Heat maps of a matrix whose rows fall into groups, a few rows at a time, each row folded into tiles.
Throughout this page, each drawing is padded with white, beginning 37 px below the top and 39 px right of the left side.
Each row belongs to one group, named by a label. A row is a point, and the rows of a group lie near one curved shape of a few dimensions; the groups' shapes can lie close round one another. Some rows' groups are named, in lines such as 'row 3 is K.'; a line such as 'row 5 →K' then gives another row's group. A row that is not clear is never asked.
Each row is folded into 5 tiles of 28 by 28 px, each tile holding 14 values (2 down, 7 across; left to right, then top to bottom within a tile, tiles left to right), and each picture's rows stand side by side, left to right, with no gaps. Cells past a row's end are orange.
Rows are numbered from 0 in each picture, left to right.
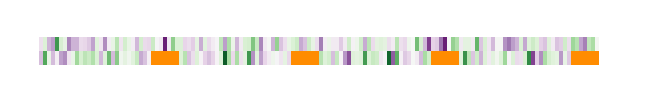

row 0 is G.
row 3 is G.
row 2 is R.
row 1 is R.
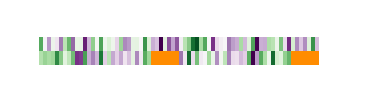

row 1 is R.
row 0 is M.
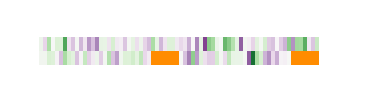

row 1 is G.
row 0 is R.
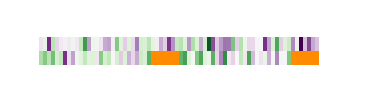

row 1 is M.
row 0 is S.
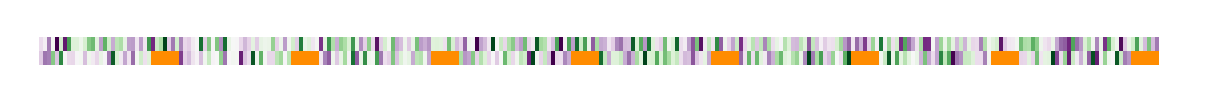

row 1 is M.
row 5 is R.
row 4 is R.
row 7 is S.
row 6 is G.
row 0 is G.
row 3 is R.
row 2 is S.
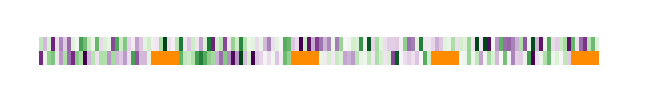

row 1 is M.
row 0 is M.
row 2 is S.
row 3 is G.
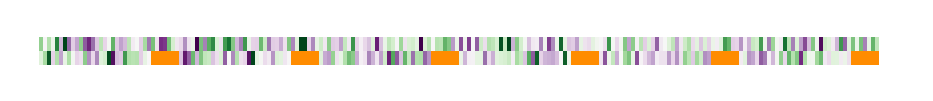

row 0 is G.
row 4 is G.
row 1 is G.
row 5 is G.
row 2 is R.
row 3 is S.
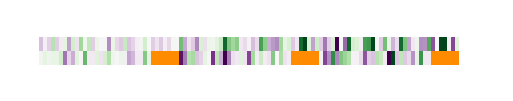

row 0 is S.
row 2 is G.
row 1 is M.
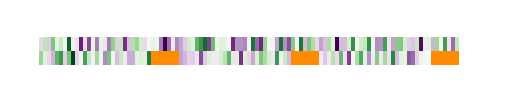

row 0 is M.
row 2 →R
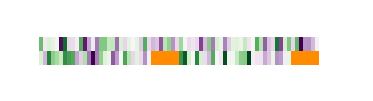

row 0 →G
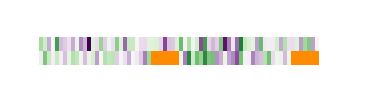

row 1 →G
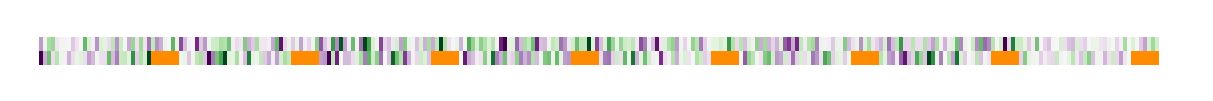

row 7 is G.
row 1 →R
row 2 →G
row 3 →S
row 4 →S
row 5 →G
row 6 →G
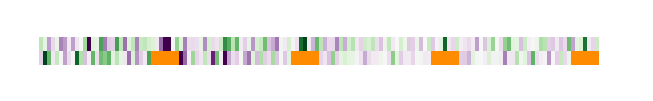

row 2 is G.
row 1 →M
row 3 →G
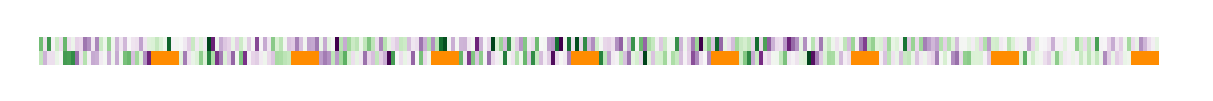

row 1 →M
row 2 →G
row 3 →R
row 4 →R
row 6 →G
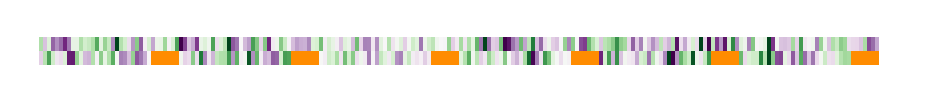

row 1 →S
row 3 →G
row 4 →R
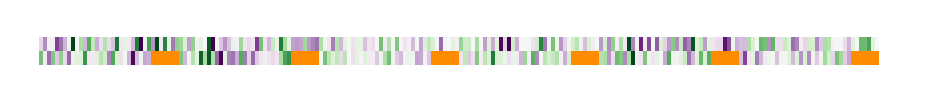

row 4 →M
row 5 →G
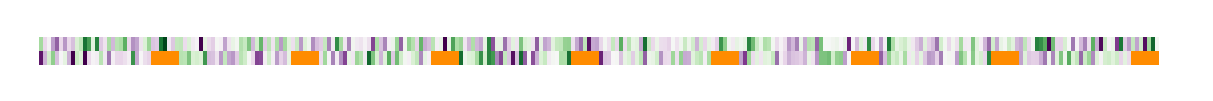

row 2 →G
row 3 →M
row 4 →M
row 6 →R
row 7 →G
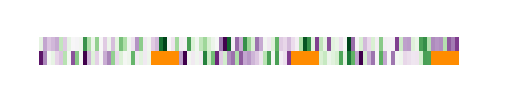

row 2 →M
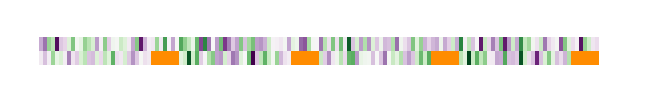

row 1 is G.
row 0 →R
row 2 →M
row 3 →G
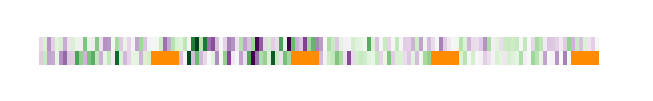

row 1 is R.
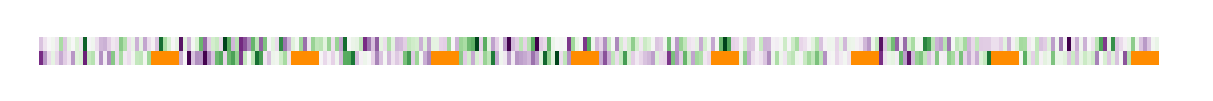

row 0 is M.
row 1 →G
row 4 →G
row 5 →G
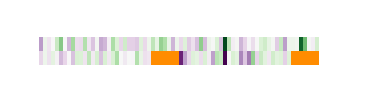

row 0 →G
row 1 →M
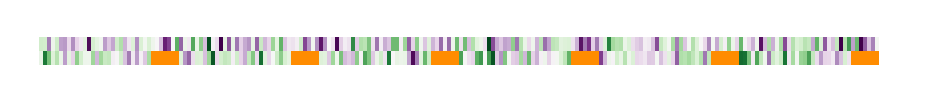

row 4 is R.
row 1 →M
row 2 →S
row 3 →M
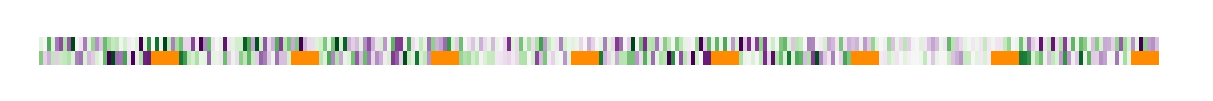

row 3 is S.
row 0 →R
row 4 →R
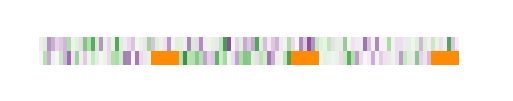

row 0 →G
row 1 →S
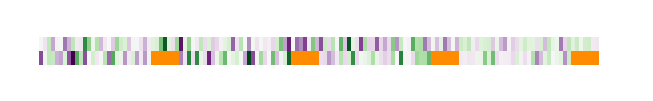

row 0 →M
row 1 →R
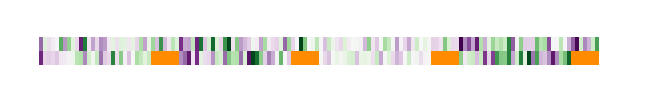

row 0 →M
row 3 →S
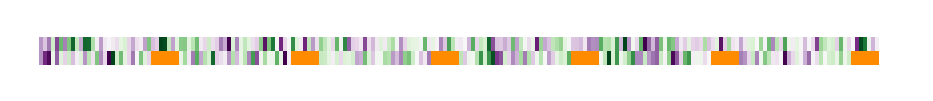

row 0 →G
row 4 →G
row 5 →M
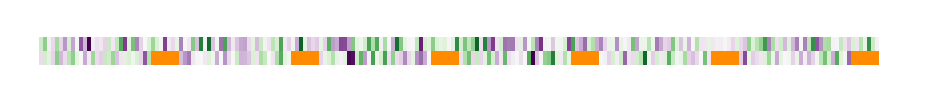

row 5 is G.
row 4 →S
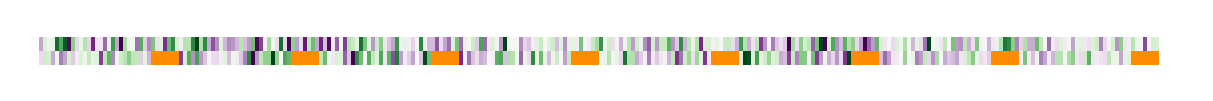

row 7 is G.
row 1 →R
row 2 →S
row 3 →M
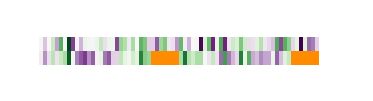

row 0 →M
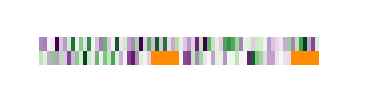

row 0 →R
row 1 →G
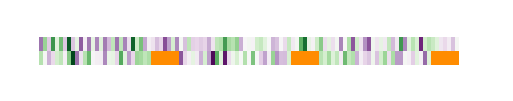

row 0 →M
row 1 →M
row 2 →S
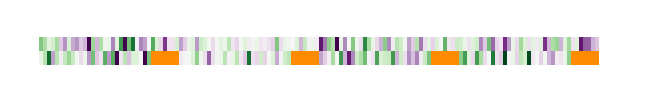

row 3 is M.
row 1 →R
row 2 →R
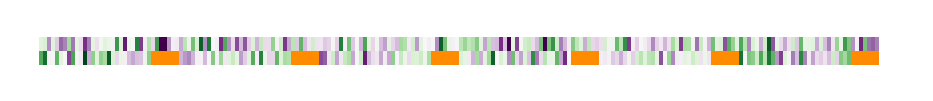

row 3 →S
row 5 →M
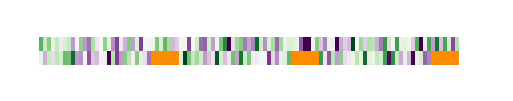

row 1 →S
